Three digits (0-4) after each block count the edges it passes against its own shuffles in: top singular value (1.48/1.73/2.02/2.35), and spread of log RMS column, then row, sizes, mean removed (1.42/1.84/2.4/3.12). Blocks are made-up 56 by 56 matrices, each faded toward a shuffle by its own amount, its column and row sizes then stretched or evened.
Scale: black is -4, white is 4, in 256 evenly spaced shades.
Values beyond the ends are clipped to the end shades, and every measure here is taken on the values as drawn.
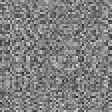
4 2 0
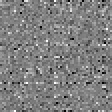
2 1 2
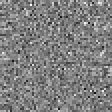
2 0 1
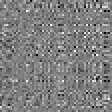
4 2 3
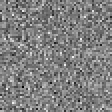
1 0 0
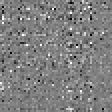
2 2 2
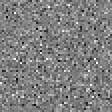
0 0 1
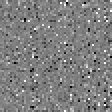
0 2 0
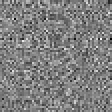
3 0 2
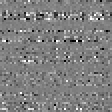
1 1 4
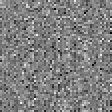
3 2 0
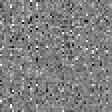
1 3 1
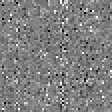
1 2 0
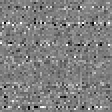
1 0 3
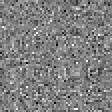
2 1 0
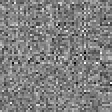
3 1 2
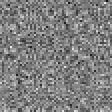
3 0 1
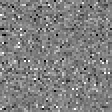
0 0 2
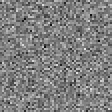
3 0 0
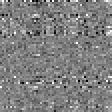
3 0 3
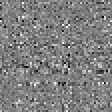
2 1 2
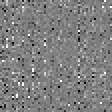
1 3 1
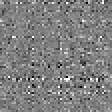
3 2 3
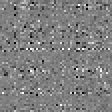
3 1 3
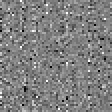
2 2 0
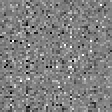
2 1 1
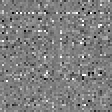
0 2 2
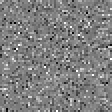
0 0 0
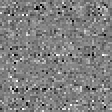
1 1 3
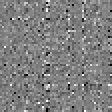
3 3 1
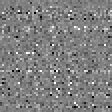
1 1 3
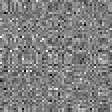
4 1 2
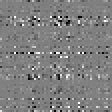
3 3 4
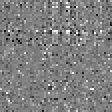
2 1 2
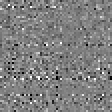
0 2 3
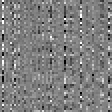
4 4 0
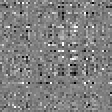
3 2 3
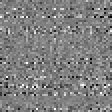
0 1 4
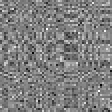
4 0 1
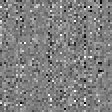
2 3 1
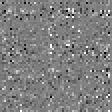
1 2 2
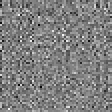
3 2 1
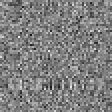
3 1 1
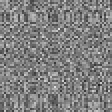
4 0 1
